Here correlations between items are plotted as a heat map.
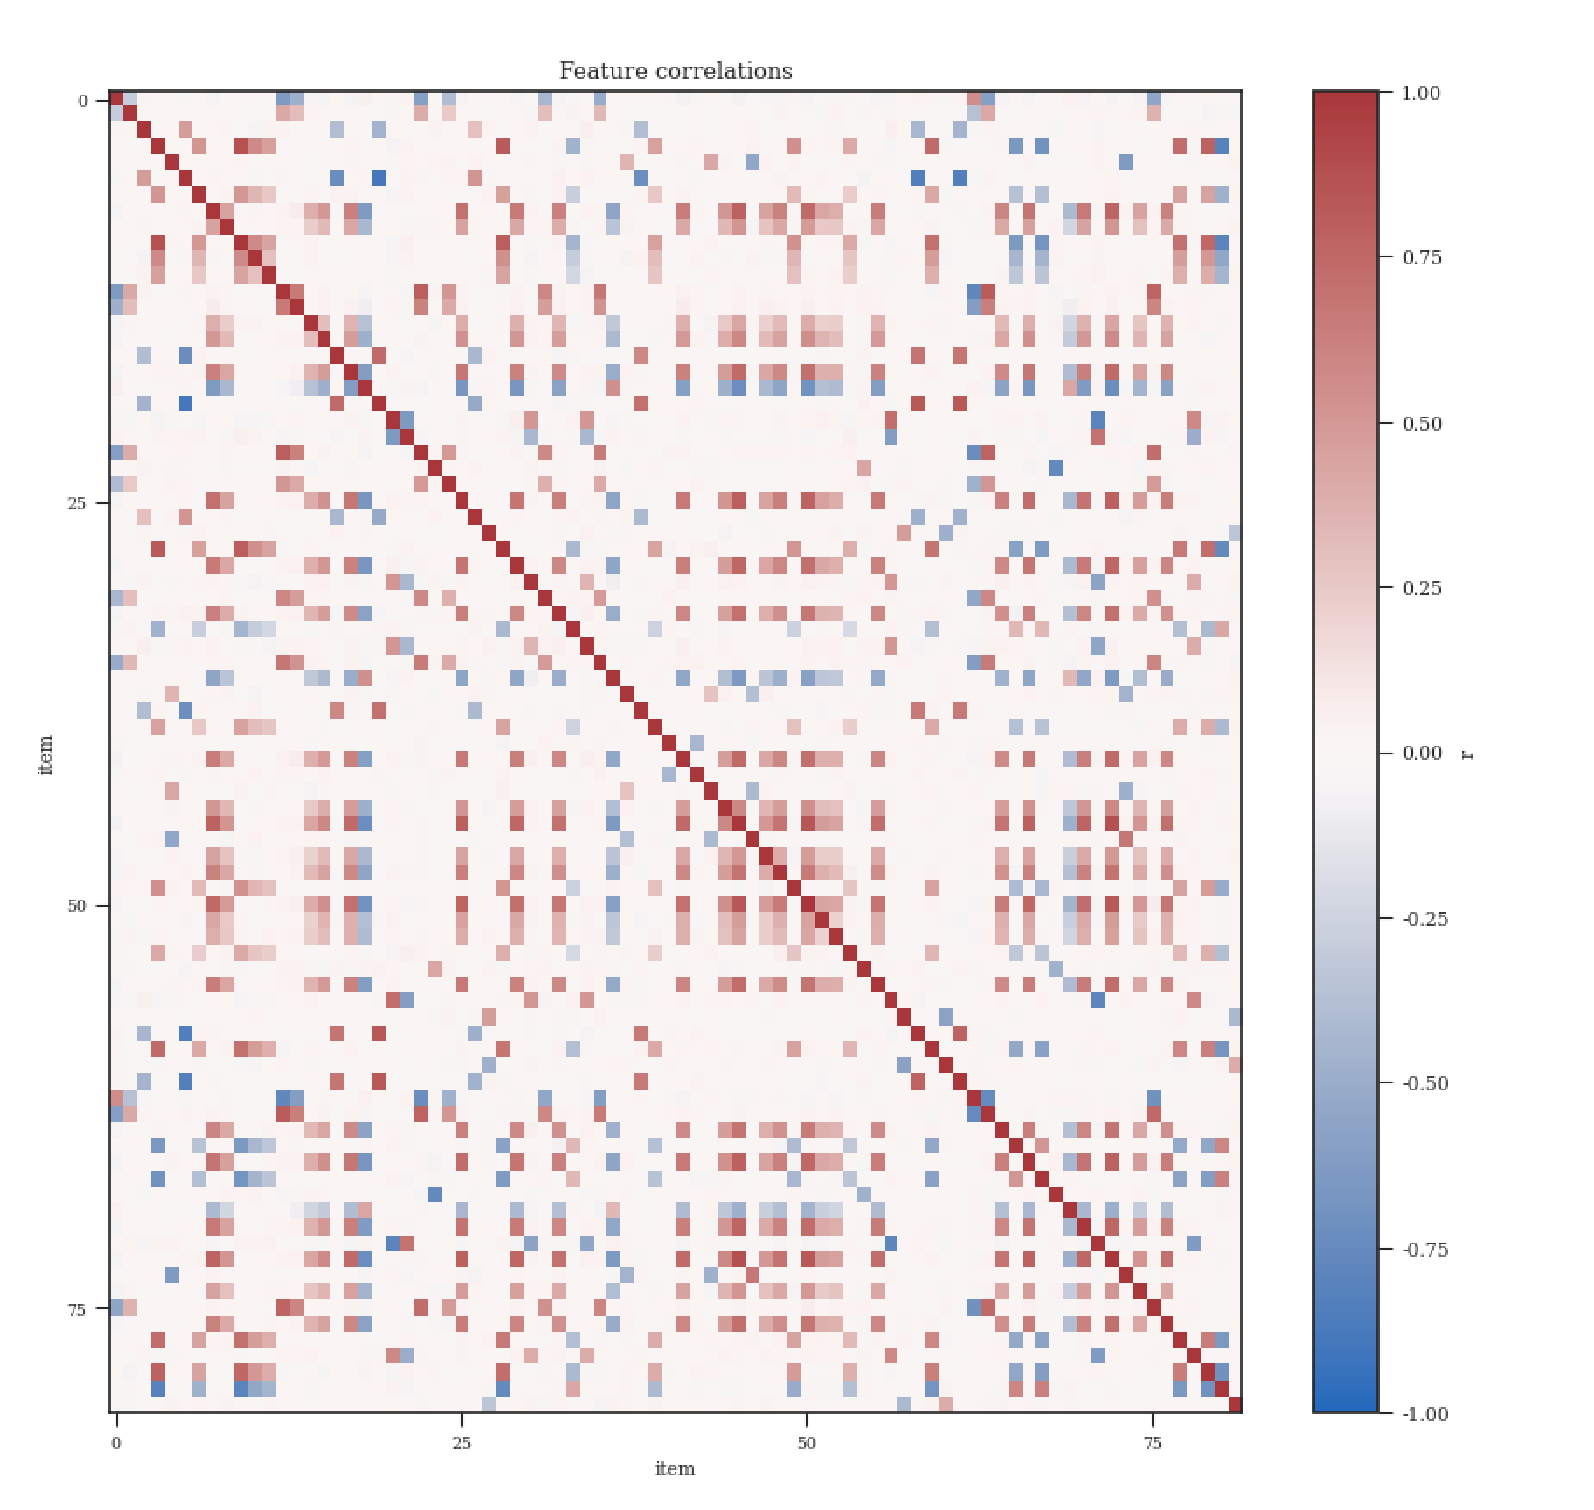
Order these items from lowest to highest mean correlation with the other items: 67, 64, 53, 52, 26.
67, 26, 53, 52, 64
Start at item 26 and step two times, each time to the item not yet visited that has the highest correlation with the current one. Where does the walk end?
2
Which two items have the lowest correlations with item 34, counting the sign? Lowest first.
71, 21
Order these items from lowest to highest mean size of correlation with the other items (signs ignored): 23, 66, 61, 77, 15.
23, 61, 77, 15, 66
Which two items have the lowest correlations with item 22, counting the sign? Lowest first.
62, 0
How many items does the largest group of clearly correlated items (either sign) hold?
26
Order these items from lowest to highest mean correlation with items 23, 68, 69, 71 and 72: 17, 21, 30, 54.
30, 54, 17, 21
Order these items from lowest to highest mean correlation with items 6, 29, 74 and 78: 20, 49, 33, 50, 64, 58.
33, 58, 49, 20, 64, 50
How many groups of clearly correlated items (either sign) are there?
9
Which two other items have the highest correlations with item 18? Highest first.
36, 69
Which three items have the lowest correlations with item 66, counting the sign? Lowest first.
18, 36, 69
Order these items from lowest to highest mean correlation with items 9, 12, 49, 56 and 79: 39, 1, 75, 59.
1, 75, 39, 59
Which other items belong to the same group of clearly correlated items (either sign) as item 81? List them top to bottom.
27, 57, 60
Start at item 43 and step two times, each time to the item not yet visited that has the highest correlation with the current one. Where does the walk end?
37
